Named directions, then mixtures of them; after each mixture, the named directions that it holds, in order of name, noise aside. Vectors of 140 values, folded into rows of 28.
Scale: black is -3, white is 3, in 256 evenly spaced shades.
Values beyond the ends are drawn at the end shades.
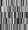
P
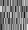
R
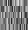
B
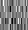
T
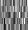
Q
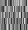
B, Q.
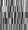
P, T.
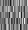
B, Q, R.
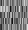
P, R, T.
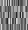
B, R, T.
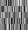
B, Q.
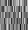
B, Q.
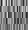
P, R.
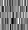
P, T.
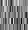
B, P, T.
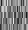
P.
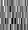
T.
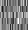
P, T.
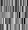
Q.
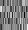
R.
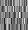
B, Q.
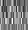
P, T.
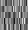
B, Q.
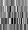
P, Q, T.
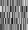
R, T.
